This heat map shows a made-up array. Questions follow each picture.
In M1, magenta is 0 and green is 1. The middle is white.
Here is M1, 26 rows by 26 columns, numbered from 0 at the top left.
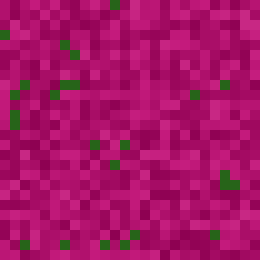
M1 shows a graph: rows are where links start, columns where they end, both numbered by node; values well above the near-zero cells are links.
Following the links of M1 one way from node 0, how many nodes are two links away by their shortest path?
1
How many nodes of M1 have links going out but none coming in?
8
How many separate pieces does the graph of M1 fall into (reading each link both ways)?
4
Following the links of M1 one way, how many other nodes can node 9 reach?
4
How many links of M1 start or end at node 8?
4
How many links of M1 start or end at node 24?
4
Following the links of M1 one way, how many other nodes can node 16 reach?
2
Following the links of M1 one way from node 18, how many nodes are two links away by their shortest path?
2
